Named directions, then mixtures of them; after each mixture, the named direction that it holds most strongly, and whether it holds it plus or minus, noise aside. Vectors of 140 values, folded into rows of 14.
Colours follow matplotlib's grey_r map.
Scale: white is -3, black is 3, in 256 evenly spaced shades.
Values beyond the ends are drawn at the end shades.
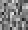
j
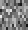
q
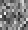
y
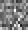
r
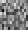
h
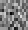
h, plus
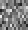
q, plus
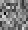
y, minus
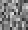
j, plus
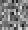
j, minus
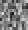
j, minus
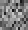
y, minus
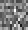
r, plus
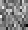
q, plus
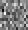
h, plus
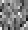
y, minus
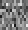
q, minus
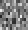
q, minus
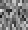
q, minus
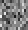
y, plus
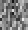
j, minus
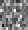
r, plus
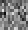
h, minus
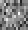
q, plus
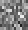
q, plus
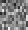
h, minus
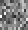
y, plus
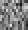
j, plus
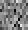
r, minus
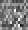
r, plus
